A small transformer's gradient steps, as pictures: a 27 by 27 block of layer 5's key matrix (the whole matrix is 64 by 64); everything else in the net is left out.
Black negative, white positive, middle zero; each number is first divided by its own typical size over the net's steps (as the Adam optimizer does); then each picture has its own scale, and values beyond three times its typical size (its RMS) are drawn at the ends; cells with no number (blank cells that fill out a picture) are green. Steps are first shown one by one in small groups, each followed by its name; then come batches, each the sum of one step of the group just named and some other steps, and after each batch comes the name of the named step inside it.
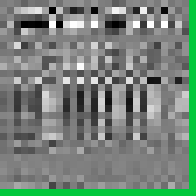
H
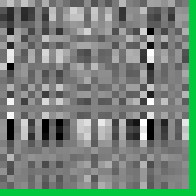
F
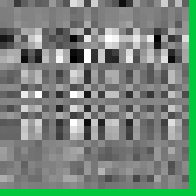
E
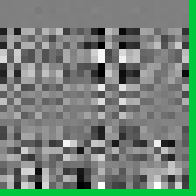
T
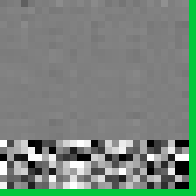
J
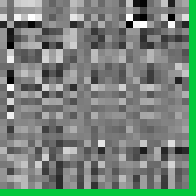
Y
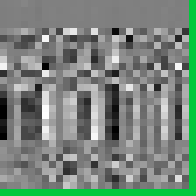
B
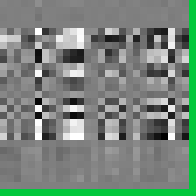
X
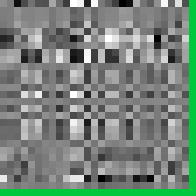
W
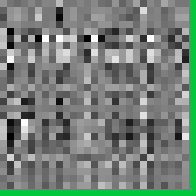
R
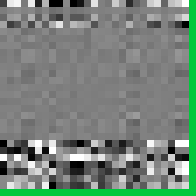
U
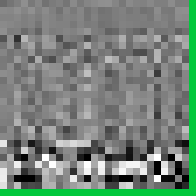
J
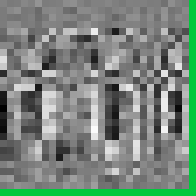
B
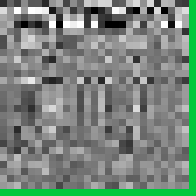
H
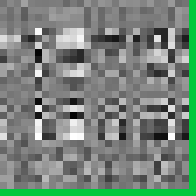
X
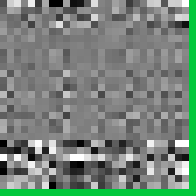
U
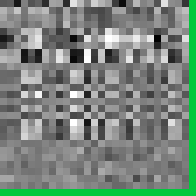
E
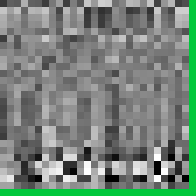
B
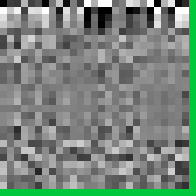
J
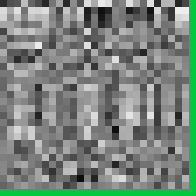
Y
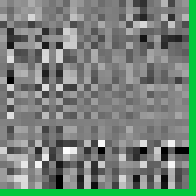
Y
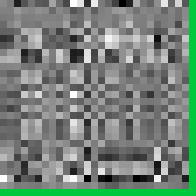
W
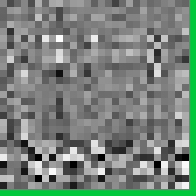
R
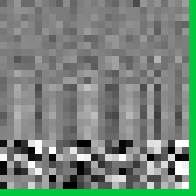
U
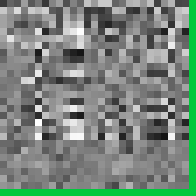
X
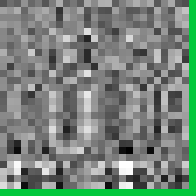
R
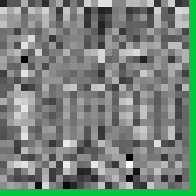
T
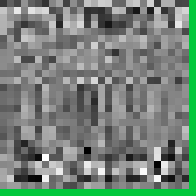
H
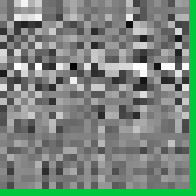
Y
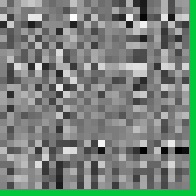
Y
